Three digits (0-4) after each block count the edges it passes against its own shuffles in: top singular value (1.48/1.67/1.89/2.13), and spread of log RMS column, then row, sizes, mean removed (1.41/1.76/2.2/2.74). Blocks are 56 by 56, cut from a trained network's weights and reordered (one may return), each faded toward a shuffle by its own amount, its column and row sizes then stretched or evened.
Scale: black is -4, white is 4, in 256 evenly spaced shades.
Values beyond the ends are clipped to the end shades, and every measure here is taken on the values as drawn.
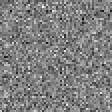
1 1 1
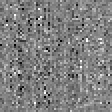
1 2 2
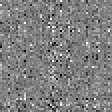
1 4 2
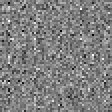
2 2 1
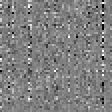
3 4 2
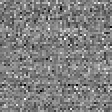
1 1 1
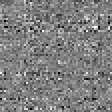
2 2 4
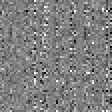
0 4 1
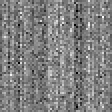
4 3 0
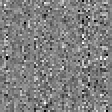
0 4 0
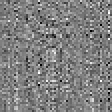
3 4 1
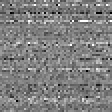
3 1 4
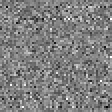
0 0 3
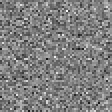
3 0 2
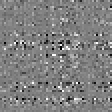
1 4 4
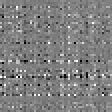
2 2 4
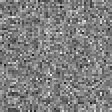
2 0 1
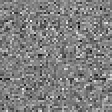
1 1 3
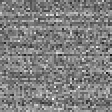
2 0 0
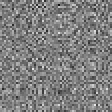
4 3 2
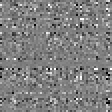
1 3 4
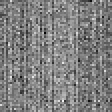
4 0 1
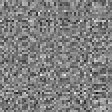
4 1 3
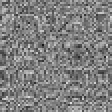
3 0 1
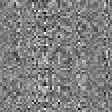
4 4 1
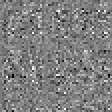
1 3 4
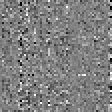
1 4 1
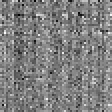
3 0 3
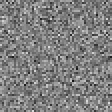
1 0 1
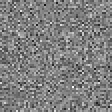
3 0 0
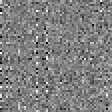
3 3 2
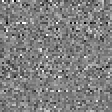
0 1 3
